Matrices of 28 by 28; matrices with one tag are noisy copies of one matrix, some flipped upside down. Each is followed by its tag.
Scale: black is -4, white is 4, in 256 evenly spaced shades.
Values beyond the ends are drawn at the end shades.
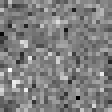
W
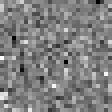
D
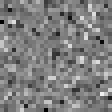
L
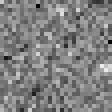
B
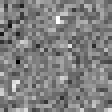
W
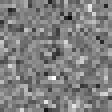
L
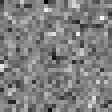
L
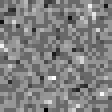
L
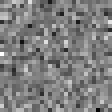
D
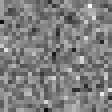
L
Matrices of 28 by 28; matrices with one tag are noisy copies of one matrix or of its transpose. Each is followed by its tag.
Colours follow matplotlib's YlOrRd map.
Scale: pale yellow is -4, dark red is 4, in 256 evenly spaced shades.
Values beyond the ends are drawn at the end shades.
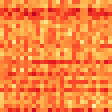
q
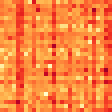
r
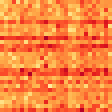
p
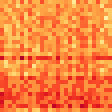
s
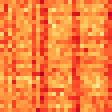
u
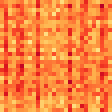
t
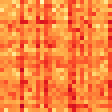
p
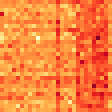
s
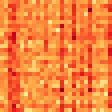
q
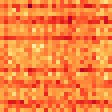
t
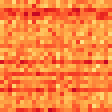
q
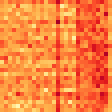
s
